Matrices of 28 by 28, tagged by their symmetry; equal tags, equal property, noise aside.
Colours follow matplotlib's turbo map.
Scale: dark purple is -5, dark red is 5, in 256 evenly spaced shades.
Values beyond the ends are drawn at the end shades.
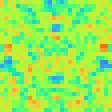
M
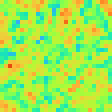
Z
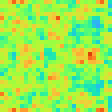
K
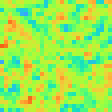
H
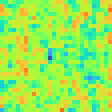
K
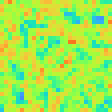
Z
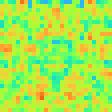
M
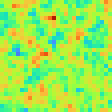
H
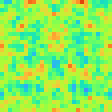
M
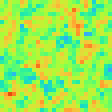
H
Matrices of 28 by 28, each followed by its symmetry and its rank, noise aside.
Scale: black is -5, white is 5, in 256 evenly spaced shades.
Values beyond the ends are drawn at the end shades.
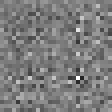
symmetric, rank four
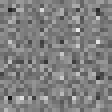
no symmetry, rank three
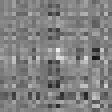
no symmetry, rank two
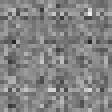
no symmetry, rank three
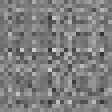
no symmetry, rank two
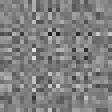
antisymmetric, rank two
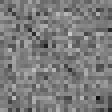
symmetric, rank four
